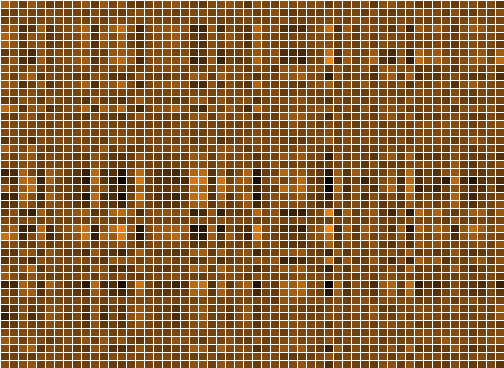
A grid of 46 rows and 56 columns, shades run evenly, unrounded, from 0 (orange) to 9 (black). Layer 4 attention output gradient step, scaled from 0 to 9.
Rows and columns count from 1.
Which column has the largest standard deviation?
37
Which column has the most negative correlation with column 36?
51
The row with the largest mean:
23
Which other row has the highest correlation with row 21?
28
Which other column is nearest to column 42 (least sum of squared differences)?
56
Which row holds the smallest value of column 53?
29
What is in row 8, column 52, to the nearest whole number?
4
